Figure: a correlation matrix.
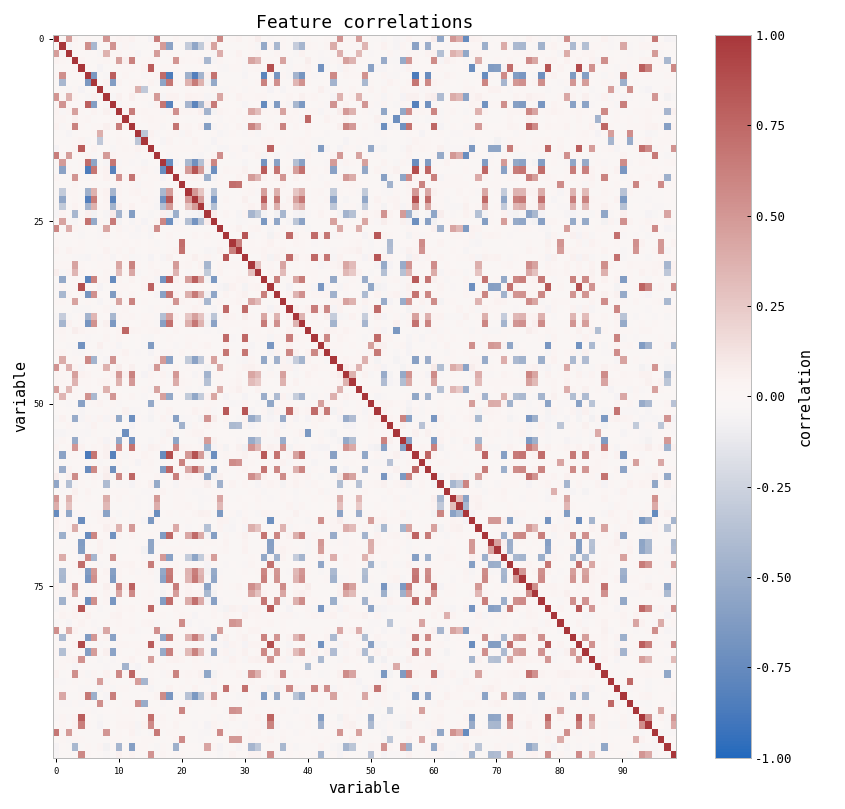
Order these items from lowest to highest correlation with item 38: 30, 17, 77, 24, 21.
17, 24, 30, 21, 77
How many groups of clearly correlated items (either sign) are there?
9
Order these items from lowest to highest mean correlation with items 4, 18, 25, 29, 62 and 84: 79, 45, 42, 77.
42, 45, 79, 77
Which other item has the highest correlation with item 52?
55
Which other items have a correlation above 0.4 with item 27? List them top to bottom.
30, 37, 41, 43, 51, 89
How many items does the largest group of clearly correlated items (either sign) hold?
26
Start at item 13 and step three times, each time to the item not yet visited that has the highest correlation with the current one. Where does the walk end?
7
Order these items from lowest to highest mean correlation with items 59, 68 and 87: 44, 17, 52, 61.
17, 44, 52, 61
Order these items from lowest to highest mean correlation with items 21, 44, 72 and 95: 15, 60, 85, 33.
33, 60, 85, 15
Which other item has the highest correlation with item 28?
20
